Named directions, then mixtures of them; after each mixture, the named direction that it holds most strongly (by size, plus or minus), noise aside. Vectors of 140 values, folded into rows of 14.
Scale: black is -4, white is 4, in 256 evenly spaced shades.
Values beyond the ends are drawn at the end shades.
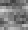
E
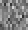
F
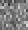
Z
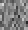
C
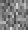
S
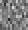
F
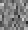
C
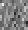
C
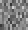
F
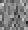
C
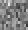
Z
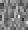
C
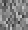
F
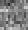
E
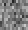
F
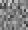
Z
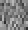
C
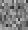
Z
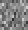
C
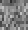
C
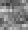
E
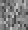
S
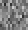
F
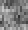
E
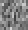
S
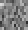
C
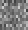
Z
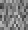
C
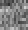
E
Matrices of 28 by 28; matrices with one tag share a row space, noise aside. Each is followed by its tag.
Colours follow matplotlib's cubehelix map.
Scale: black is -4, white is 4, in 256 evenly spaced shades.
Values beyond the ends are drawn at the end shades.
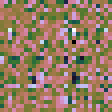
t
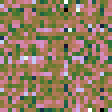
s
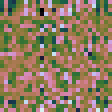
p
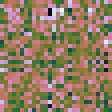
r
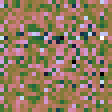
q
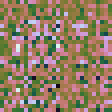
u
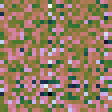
r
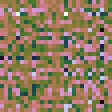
s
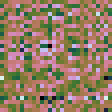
r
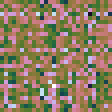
p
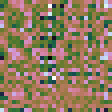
r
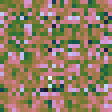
r
